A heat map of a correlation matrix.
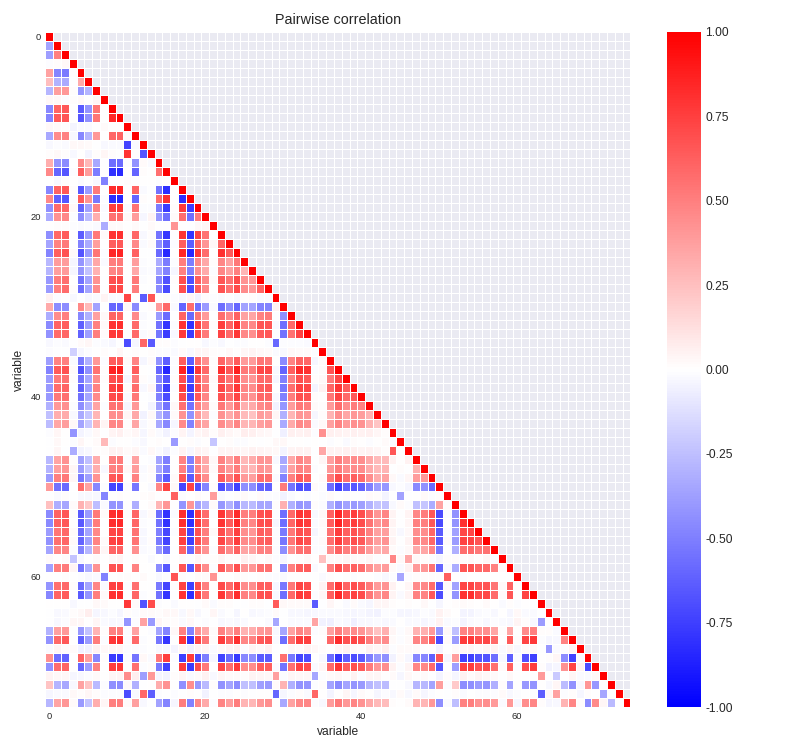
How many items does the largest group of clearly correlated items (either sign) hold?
53
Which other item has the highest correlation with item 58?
44
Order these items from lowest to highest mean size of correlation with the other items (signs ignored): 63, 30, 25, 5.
63, 5, 25, 30
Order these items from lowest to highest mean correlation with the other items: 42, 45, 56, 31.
45, 42, 31, 56
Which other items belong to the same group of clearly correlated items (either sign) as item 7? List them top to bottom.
16, 21, 45, 51, 60
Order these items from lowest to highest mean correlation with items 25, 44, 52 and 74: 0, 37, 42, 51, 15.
15, 0, 51, 42, 37
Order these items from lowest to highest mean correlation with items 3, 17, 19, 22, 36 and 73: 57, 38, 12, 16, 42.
16, 12, 42, 57, 38
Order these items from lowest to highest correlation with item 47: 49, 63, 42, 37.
63, 42, 49, 37
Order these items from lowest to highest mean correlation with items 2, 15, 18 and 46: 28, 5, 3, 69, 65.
28, 3, 65, 5, 69
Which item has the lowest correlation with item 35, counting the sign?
3
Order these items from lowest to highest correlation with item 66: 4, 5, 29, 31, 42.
4, 5, 29, 42, 31
